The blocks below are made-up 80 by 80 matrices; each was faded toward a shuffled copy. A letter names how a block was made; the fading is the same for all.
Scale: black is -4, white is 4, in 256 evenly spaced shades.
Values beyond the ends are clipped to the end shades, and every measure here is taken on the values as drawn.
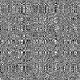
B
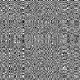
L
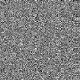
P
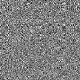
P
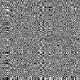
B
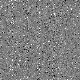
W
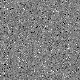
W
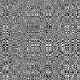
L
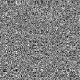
P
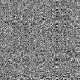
P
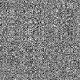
P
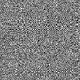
P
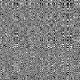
B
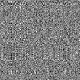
P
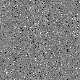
W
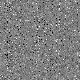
W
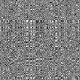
B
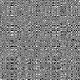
L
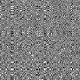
B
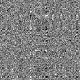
P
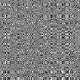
L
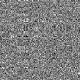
P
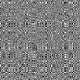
L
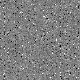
W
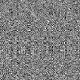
P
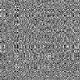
B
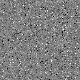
W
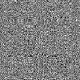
P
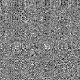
P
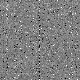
W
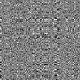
B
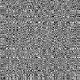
B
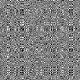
L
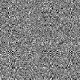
P
